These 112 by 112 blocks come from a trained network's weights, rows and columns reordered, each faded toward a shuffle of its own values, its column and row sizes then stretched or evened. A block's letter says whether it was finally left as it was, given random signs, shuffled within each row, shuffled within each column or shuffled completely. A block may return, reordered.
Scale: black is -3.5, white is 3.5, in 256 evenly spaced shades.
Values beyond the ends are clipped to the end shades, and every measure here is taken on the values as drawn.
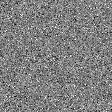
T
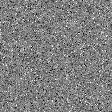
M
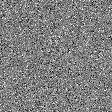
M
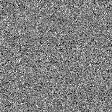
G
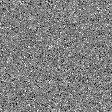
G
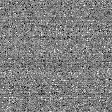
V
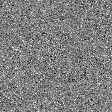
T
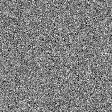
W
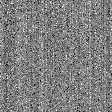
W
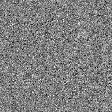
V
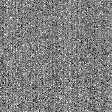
V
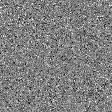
T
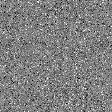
W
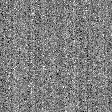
W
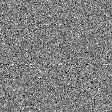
T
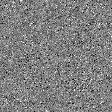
G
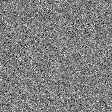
T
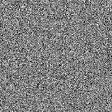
V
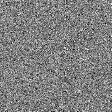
G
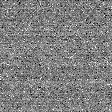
T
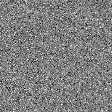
G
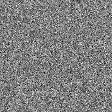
G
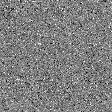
T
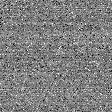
T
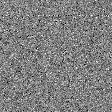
T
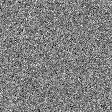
M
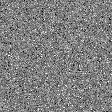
M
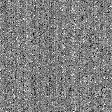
V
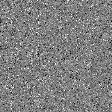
W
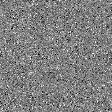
G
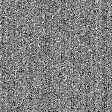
W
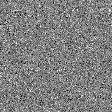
G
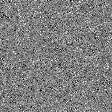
G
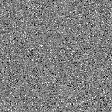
V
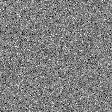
M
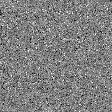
G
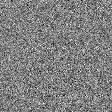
G
